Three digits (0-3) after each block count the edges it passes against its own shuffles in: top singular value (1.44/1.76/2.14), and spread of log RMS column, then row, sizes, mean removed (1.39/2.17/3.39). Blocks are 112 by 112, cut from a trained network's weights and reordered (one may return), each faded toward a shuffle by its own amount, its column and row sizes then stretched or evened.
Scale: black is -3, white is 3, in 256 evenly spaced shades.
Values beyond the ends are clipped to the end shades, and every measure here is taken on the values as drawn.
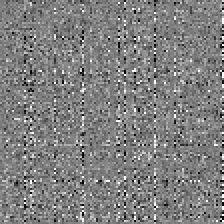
2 3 2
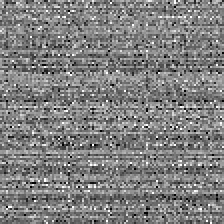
3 1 2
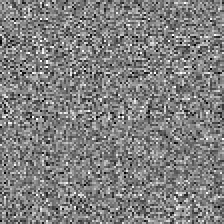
3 1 2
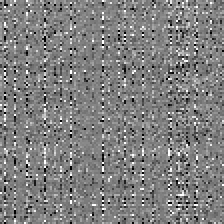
2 3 0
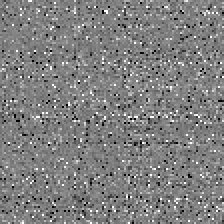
0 1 2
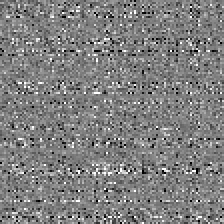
0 2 3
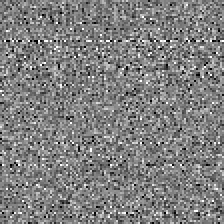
1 0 2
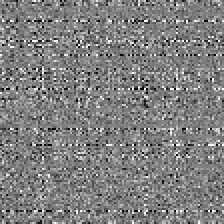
3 2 3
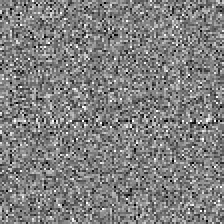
2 1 1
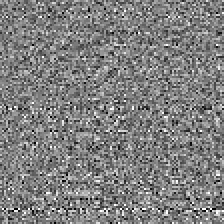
2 1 2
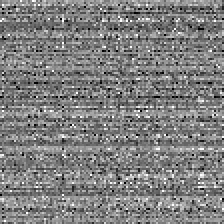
3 1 2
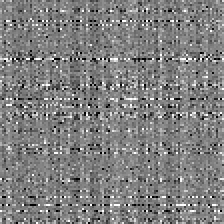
3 0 3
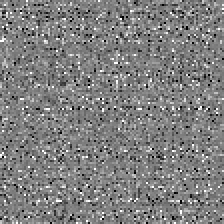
0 1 2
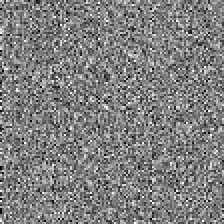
3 2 0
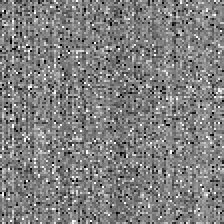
2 0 1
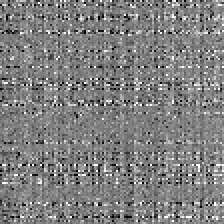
3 0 3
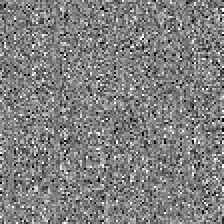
1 2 0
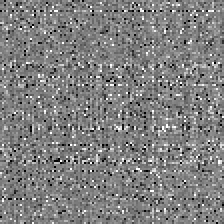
1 0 2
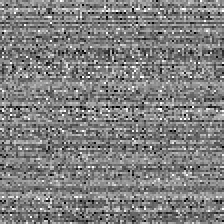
3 1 2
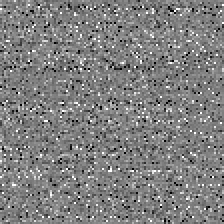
0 0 2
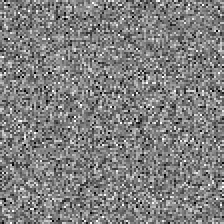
0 0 1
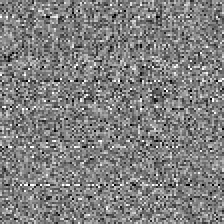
2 1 2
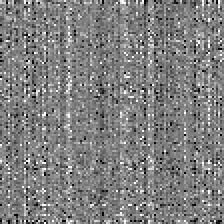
3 2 2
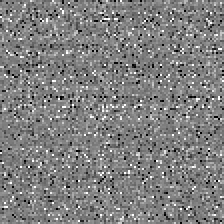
0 0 2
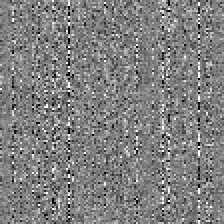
2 3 0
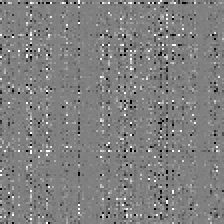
1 3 2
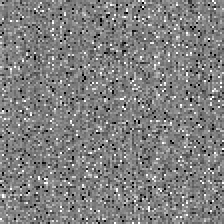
0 1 0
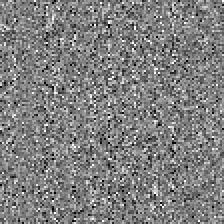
0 2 0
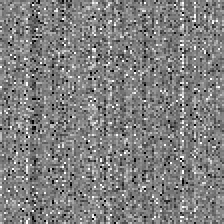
2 2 0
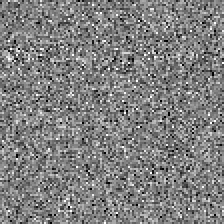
0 1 1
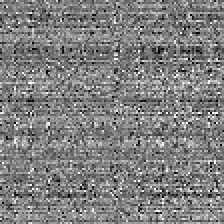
3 2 2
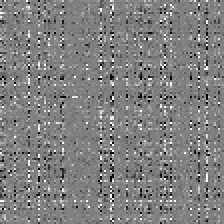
2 3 2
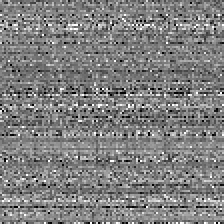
3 0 3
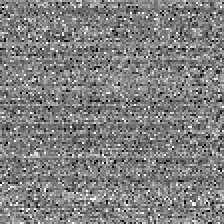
2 0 1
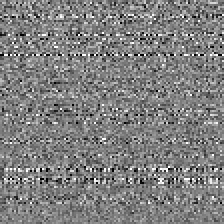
3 0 3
